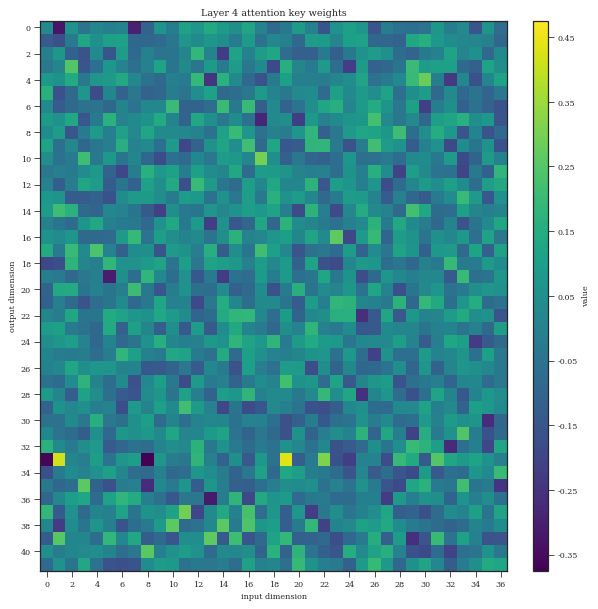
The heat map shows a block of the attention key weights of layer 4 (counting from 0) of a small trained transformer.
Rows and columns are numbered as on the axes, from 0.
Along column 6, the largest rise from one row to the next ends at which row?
25
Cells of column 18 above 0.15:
3
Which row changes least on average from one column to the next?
1
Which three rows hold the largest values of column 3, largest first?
35, 10, 27
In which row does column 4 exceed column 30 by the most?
17
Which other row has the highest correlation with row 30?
31
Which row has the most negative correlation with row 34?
6
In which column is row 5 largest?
0
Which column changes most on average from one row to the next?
33
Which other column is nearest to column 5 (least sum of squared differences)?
2
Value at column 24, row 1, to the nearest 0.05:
0.1
